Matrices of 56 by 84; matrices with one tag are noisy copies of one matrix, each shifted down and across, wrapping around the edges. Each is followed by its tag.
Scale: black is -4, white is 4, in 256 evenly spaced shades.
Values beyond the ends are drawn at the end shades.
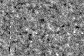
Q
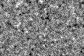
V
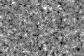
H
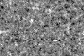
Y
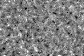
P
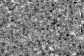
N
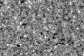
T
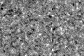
T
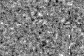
N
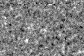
Y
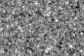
V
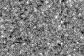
T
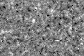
Y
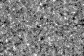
T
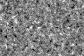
P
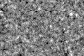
H
